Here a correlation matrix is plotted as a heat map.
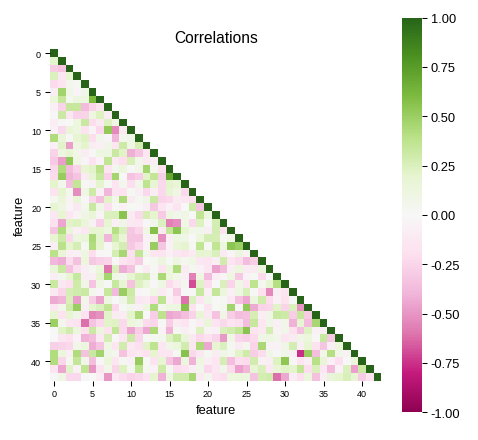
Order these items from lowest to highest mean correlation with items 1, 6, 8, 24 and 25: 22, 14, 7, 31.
14, 7, 22, 31
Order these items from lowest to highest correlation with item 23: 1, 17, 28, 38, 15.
28, 38, 17, 15, 1
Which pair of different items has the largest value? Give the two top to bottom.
15, 16
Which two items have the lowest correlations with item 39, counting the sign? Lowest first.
32, 41
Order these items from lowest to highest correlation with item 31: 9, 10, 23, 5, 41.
23, 5, 41, 10, 9
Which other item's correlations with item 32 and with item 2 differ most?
33
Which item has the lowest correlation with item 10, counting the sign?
8
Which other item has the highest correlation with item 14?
2
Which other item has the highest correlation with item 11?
40
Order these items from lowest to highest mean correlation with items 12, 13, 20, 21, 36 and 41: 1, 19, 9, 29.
29, 1, 19, 9
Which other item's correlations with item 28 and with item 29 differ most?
7
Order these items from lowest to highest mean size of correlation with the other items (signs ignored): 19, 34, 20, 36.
20, 19, 36, 34
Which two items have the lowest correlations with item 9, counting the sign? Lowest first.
28, 39
